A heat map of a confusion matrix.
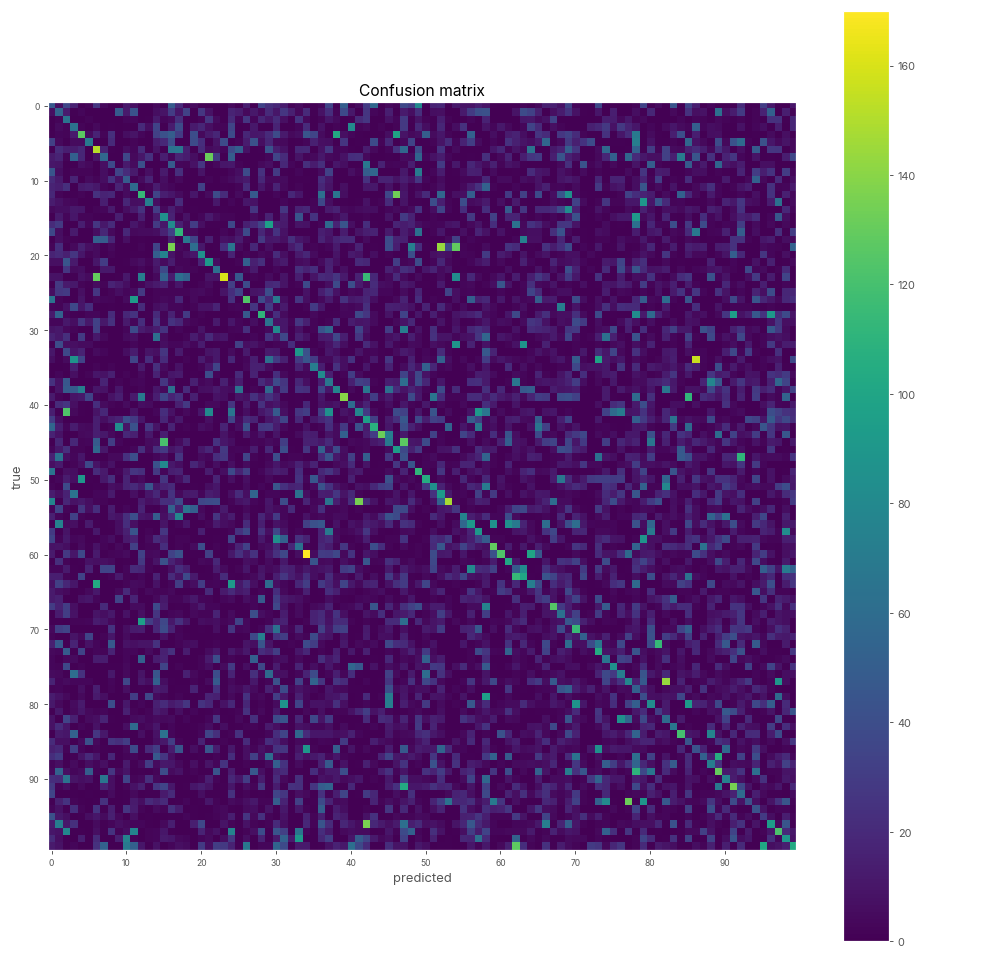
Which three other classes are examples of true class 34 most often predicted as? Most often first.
86, 73, 3
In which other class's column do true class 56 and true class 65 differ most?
59
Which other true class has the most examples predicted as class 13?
51
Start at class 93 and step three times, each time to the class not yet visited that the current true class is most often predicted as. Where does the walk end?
76
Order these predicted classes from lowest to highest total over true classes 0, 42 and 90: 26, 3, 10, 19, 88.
19, 3, 88, 26, 10
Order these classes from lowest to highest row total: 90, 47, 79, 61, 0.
79, 61, 90, 0, 47
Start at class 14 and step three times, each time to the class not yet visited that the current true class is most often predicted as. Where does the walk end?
46
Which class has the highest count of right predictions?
23
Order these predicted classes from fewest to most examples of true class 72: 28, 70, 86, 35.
70, 86, 35, 28
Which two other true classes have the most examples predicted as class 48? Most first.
19, 97
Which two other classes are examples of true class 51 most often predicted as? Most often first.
82, 58
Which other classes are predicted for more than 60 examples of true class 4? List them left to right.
38, 46, 78
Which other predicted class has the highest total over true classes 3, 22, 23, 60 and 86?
34
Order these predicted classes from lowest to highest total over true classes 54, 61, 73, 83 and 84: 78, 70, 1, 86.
86, 70, 1, 78
